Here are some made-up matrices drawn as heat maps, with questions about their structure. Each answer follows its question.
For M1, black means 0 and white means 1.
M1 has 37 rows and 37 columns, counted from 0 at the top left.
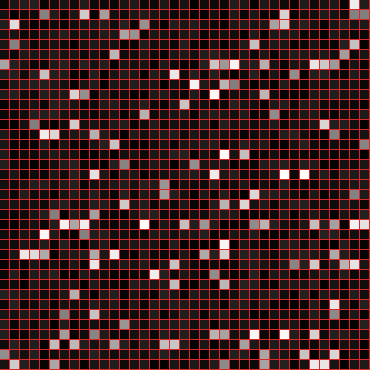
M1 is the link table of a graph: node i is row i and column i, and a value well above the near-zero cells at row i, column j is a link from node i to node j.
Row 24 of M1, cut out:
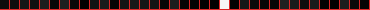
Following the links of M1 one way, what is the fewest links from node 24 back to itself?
3
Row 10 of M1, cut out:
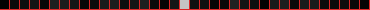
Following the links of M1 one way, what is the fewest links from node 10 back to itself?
7
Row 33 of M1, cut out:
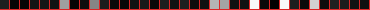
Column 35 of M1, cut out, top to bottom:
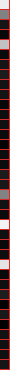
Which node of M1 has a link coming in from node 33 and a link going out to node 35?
node 22
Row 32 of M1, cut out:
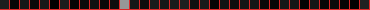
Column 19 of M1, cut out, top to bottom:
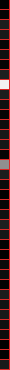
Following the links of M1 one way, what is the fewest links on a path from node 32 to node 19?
6
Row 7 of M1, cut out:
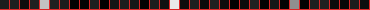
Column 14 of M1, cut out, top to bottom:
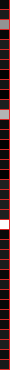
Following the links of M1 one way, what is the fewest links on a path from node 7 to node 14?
4
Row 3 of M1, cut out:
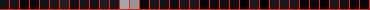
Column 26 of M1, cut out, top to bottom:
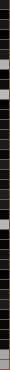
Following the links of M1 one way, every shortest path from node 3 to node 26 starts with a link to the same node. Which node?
node 13
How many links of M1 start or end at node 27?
4
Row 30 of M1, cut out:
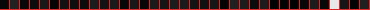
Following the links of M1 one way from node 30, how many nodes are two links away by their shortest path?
7
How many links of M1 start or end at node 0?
3
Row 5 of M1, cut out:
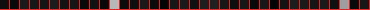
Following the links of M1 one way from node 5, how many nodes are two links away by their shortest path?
6
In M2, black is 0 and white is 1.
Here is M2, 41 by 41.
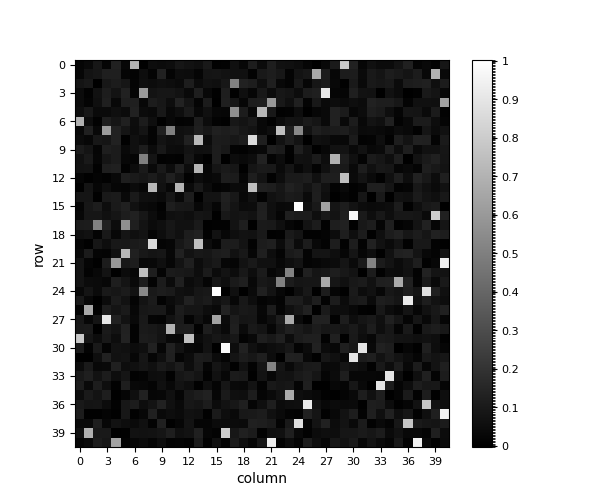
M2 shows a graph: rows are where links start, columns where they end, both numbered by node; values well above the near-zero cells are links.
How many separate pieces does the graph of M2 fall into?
10
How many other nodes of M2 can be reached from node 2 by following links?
3
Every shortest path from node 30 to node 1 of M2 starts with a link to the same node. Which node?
node 16
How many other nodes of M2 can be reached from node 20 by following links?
3
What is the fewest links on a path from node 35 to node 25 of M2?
7
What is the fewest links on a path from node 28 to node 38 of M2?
4
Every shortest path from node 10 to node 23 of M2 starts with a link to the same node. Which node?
node 7
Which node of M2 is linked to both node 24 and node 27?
node 15
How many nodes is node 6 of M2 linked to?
1
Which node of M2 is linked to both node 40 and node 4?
node 21
